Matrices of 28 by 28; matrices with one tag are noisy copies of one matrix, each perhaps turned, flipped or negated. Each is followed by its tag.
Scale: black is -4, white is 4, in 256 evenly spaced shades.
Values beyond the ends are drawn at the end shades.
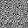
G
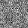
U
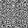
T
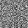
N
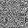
T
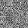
U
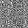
T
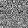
N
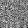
N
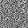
G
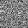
N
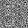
T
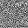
G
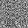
T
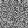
N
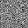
G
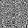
T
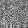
N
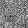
U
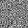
T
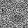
U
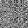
N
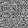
T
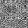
U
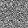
G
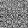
N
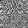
N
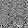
T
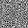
T
